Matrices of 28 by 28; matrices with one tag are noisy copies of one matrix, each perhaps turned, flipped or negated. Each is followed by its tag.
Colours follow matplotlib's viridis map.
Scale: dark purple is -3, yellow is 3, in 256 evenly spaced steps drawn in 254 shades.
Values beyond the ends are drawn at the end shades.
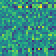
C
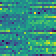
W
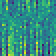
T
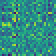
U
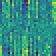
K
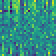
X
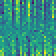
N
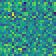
U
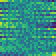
K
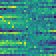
W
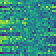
X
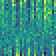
N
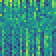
N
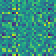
U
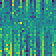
N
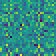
U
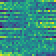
K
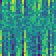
W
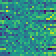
X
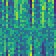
W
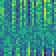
N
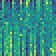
N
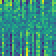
N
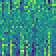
X
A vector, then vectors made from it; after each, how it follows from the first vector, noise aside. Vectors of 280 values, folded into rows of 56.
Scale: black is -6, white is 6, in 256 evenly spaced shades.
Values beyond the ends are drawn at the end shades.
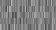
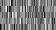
negated, scaled up.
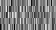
negated, scaled up.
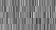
wrapped around.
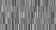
wrapped around.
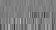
negated, partly zeroed.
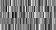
scaled up.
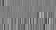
reversed, negated, partly zeroed.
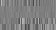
wrapped around, partly zeroed.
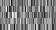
negated, scaled up.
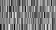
negated, scaled up.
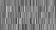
wrapped around.
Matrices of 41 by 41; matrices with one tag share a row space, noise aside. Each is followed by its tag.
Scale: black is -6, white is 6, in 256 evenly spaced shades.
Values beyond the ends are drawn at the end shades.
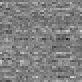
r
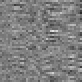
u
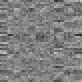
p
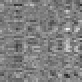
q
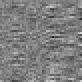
u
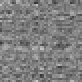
r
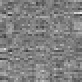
p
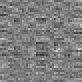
p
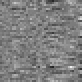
u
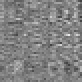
q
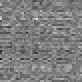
r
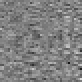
q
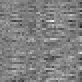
u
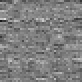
p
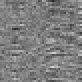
u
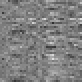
u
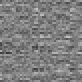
r
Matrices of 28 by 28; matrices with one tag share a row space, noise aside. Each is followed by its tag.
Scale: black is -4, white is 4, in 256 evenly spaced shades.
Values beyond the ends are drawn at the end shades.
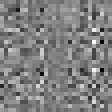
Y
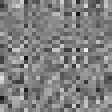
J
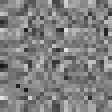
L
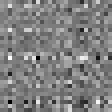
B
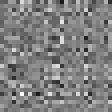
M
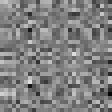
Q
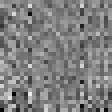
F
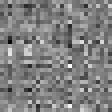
B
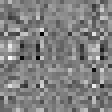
Y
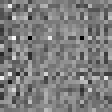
F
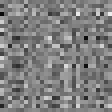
J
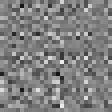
M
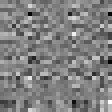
Q
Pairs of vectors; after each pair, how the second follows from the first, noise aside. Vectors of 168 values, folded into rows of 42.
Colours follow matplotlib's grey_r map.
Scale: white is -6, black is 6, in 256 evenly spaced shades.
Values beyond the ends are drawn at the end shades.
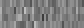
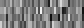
reversed, negated, scaled up.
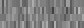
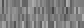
copied.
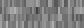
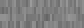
reversed, shrunk.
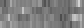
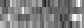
scaled up.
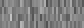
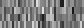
reversed, negated, scaled up.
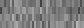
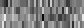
reversed, negated, scaled up.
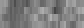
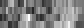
reversed, negated, scaled up.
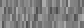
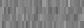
shrunk.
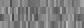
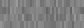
reversed, shrunk.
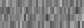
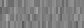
reversed, negated, shrunk.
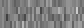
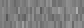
shrunk.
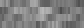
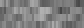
copied.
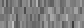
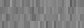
reversed, negated, shrunk.
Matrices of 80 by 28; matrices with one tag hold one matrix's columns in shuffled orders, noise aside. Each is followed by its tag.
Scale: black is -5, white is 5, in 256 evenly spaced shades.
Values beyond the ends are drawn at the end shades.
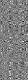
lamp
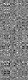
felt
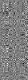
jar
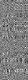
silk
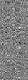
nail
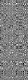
felt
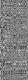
felt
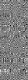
silk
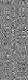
nail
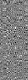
nail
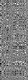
felt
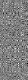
jar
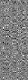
nail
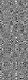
lamp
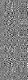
jar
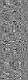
lamp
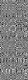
silk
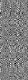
jar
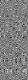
silk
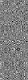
lamp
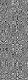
lamp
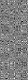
lamp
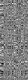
felt
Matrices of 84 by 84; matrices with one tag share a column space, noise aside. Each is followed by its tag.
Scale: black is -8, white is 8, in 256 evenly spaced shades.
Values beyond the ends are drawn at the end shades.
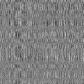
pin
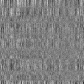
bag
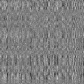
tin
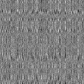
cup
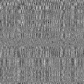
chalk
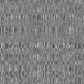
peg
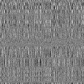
chalk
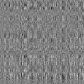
tin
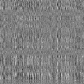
tin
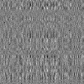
tin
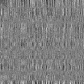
bag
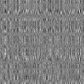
cup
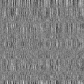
bag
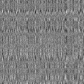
cup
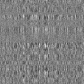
peg
